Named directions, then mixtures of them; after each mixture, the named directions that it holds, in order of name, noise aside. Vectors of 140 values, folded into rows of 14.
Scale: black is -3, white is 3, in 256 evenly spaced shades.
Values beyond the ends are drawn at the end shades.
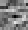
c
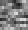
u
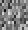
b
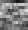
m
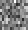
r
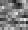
u.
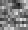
u.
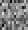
b, m.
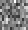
r.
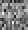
b, m.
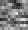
u.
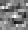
c, u.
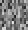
b.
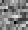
b, c.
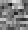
m, u.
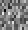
b.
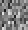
b.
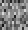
b, m.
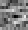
c.
